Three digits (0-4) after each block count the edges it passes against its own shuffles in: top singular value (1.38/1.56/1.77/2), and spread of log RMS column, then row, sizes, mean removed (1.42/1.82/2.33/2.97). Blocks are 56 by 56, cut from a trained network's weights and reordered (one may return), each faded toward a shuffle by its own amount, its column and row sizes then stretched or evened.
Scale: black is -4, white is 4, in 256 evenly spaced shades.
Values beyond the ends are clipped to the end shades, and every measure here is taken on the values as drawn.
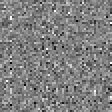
1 2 0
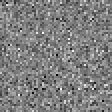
0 1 1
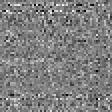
2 1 3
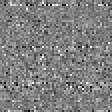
1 0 3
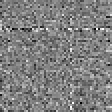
2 1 2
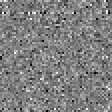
0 1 2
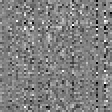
2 4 1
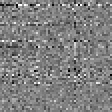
4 2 3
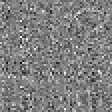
1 2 1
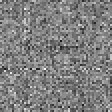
1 0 1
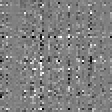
1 4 2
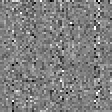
1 3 0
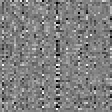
4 4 2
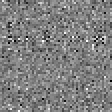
2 2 2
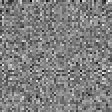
4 2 1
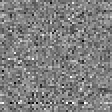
3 2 1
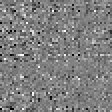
2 2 3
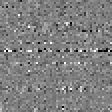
2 1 3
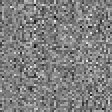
3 3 0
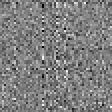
4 2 1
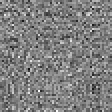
4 1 1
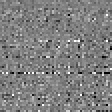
2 1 3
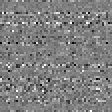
0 0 4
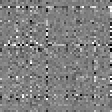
4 3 3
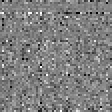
0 2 3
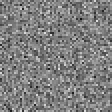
2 1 0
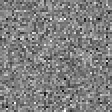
0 1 1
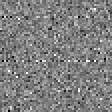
2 0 1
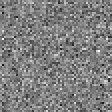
2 1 1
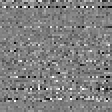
2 0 4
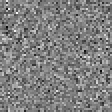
0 1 0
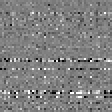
4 1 4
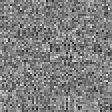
2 0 0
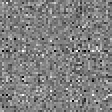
3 2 2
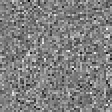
1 2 0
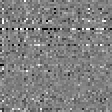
3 1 3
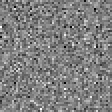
1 1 0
